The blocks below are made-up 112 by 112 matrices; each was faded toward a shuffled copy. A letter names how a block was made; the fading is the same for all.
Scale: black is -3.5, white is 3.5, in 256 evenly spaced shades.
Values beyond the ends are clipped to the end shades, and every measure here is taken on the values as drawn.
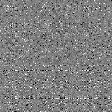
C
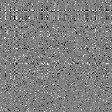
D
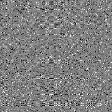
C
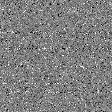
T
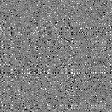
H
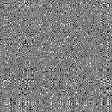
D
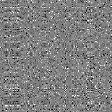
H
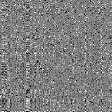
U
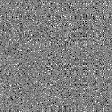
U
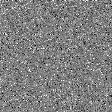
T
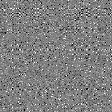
C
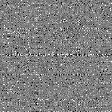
C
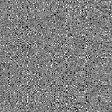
U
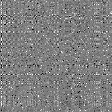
D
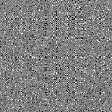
U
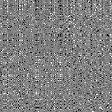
D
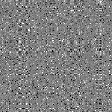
H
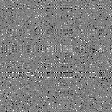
D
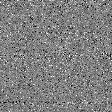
T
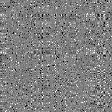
H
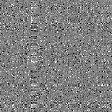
H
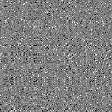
H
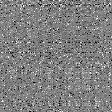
C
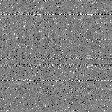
C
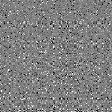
H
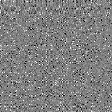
H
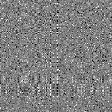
U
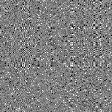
U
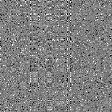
U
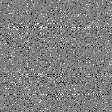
C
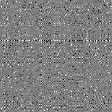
D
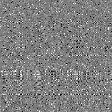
C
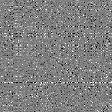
D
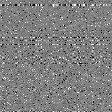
C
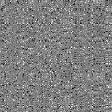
H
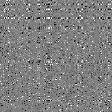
D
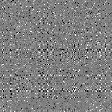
D
